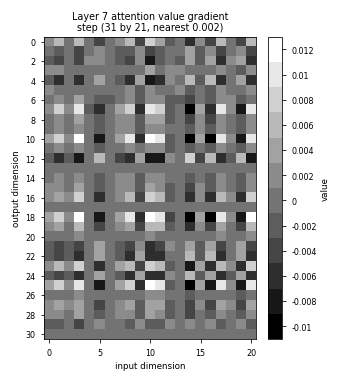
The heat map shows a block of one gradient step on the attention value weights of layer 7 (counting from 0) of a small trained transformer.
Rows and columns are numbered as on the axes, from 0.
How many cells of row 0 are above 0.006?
1
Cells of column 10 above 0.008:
4
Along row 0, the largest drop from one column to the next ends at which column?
9
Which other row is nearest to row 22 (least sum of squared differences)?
24
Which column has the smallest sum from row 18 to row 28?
14
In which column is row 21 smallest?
10
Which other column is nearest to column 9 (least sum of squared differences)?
5
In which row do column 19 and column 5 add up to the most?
12
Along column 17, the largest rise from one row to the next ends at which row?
25
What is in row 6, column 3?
0.004
